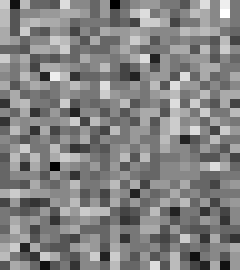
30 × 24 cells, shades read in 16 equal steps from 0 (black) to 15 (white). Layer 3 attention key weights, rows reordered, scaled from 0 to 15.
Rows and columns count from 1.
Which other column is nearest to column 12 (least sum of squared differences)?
2
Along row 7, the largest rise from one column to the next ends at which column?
17
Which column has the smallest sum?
13
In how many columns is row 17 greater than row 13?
9
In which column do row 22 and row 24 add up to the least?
14
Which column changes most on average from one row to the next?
8
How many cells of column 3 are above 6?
20
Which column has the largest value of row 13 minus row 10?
21
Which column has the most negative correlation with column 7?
12
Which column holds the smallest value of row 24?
18
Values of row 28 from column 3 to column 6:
2 10 6 5
